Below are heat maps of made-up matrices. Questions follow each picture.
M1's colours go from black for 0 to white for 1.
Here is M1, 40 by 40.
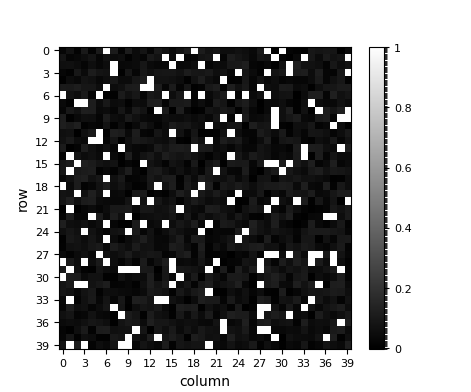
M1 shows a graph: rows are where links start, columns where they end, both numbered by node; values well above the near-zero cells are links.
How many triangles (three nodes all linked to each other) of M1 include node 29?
2
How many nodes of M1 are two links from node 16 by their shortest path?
6
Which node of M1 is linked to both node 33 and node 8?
node 13
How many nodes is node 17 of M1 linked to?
1
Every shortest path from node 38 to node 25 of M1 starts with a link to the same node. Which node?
node 9
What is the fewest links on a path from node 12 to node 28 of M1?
3
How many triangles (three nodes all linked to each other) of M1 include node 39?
0
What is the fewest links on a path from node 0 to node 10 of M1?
3
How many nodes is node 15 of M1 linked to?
5
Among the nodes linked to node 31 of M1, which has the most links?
node 27
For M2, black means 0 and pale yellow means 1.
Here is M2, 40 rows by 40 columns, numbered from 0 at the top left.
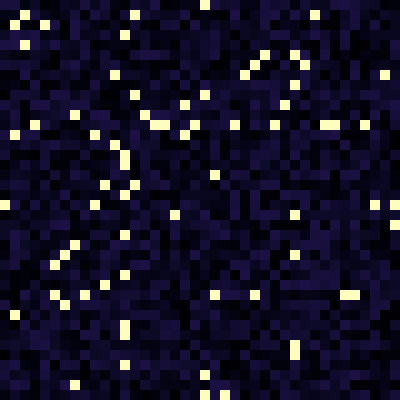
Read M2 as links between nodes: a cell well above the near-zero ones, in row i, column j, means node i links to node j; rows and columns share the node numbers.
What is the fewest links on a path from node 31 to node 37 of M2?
5
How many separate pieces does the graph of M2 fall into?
4
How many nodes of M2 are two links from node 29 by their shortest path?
3
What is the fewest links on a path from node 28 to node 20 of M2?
5
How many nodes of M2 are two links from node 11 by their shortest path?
2
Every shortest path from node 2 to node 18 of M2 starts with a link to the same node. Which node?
node 1
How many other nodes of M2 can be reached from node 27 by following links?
9
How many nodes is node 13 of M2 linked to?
3
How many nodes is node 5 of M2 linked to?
2
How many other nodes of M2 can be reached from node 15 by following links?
9
